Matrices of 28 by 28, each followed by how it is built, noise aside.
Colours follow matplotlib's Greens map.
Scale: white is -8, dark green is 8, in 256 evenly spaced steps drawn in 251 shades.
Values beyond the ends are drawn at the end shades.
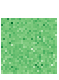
sparse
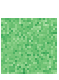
noise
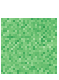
Hankel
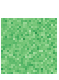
noise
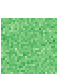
noise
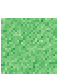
Hankel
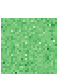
sparse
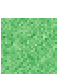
Hankel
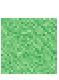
Toeplitz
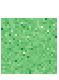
sparse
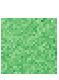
Hankel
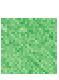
Toeplitz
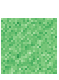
Hankel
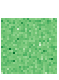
sparse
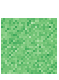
Hankel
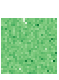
sparse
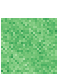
Toeplitz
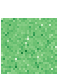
sparse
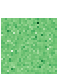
sparse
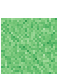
Toeplitz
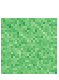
Toeplitz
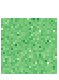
sparse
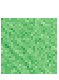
Toeplitz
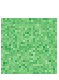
noise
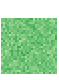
noise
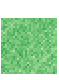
Hankel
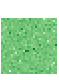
sparse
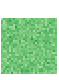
noise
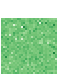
sparse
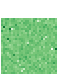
sparse
